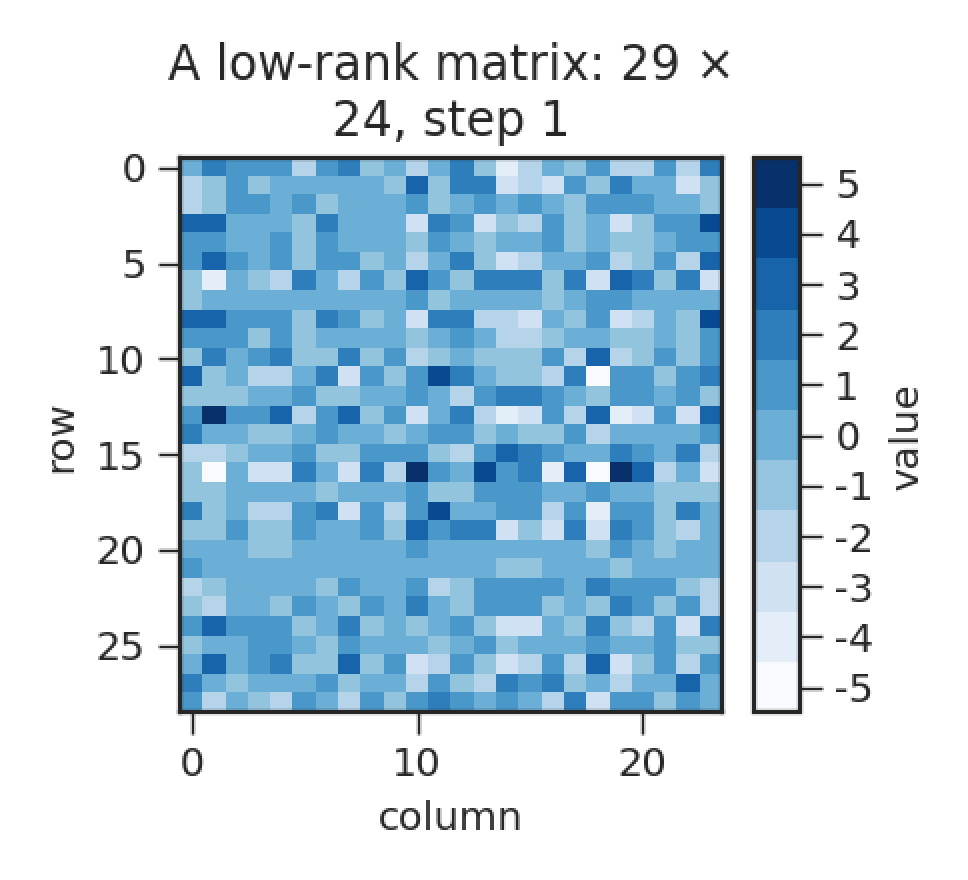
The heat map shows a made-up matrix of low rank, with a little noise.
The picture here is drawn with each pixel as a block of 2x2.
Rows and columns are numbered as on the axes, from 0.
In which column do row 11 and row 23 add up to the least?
18
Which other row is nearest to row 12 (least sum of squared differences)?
15
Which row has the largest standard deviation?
16
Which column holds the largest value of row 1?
10
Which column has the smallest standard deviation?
2
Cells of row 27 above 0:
7
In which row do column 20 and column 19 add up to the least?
13
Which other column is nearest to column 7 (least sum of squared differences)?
4
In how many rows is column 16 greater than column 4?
7
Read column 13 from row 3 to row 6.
-3 -1 -1 2
